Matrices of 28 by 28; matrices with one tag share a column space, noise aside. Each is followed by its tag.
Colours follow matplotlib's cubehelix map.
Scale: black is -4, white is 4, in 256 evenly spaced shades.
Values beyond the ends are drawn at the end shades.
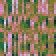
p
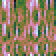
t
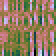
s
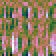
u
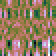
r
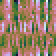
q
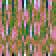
t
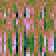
u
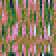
t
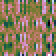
p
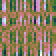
s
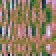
t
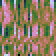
t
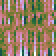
s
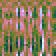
u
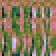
u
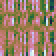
s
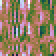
t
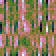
q
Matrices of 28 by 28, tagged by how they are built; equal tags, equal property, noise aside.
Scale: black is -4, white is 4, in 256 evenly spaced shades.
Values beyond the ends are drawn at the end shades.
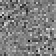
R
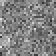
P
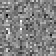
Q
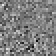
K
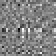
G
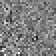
K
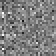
Q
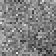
P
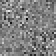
R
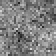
P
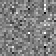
Q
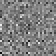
G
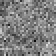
P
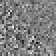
K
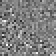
K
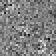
R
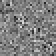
R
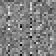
Q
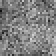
P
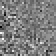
K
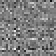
G
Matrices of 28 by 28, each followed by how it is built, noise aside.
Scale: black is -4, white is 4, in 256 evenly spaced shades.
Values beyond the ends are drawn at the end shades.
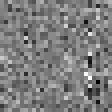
uneven columns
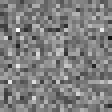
low rank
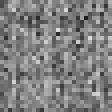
blocks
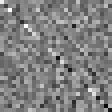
diagonal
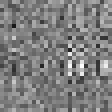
low rank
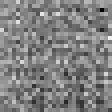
blocks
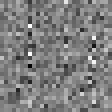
uneven columns
